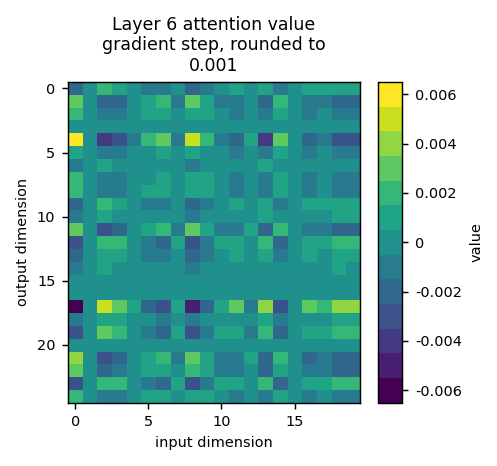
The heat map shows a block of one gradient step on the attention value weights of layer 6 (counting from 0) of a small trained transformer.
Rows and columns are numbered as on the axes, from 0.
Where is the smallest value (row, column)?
17, 0
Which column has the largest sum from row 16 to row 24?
2
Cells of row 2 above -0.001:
13
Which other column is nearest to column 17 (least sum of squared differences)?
10
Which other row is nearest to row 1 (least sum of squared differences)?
11
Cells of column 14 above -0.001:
17
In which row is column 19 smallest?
4
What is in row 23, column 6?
-0.002
